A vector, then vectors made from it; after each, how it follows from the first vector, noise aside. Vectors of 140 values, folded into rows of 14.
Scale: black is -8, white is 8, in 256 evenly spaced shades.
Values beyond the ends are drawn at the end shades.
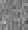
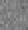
reversed, negated, shrunk.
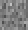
wrapped around.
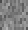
wrapped around.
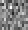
wrapped around, negated, scaled up.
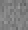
wrapped around, negated, shrunk.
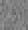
wrapped around, negated, shrunk.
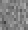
sign-scrambled.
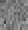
sign-scrambled.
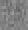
wrapped around, negated, shrunk.
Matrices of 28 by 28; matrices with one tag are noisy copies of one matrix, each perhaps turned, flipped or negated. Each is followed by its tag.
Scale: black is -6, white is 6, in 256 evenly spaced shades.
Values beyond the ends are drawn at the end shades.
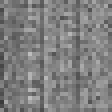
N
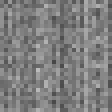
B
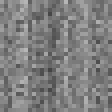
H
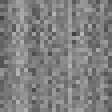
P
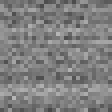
P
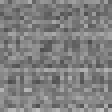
N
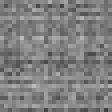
B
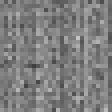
B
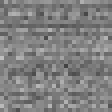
B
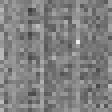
N
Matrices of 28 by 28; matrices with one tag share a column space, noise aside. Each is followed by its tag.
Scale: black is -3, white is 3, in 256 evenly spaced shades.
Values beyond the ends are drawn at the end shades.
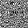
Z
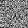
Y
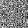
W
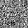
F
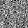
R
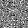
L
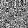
L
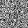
W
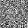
R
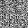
W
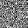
Y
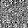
L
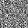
R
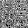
W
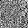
L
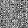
W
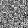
F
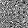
Z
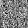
F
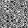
W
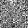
L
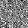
R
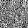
L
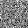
W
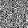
W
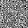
W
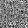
R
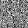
L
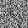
F
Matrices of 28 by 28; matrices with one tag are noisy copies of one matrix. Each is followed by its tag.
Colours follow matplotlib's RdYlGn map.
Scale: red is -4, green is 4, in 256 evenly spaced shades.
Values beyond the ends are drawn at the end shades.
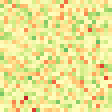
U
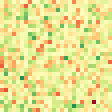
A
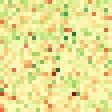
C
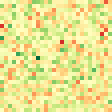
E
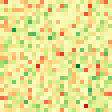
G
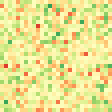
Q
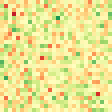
G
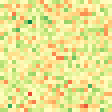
G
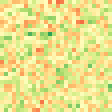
A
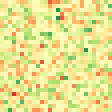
A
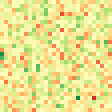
U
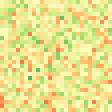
C
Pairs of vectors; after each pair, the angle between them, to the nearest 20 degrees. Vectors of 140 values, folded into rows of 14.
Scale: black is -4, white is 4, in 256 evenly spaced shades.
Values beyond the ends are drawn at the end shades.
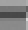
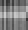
140 degrees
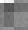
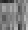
120 degrees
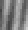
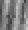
20 degrees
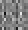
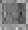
120 degrees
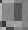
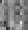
60 degrees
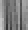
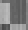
100 degrees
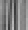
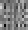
60 degrees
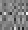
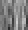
80 degrees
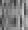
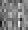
60 degrees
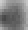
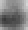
20 degrees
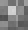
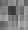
160 degrees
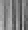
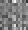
120 degrees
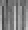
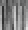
20 degrees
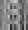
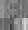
80 degrees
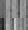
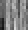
20 degrees
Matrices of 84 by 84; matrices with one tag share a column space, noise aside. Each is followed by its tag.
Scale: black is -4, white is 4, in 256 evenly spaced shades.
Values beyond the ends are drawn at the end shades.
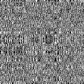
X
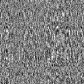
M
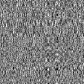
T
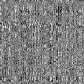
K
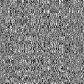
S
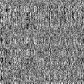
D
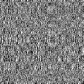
X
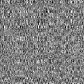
S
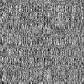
D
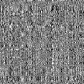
K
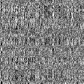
D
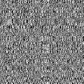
S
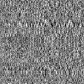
T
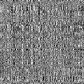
K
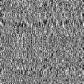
T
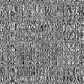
K
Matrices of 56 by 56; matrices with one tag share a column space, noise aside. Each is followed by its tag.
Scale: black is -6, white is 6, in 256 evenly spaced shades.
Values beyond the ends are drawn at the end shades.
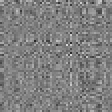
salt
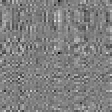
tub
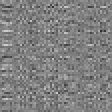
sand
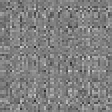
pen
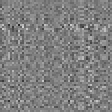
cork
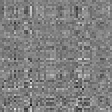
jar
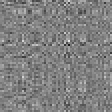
salt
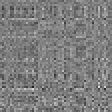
jar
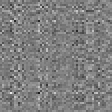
sand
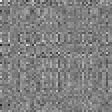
salt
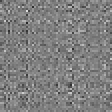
sand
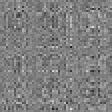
pen
